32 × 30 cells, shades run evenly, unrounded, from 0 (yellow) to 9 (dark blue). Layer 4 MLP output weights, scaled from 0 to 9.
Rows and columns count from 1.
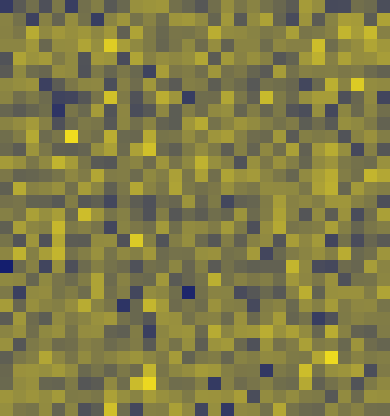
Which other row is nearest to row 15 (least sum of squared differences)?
28
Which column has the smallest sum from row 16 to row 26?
5
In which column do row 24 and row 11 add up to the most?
10
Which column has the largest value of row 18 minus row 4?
9
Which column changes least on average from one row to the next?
13
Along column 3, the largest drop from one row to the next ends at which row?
3
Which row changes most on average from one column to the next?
19
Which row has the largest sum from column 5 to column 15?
16
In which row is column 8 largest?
2
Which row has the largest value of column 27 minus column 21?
8
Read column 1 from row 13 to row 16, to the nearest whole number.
3 5 6 5
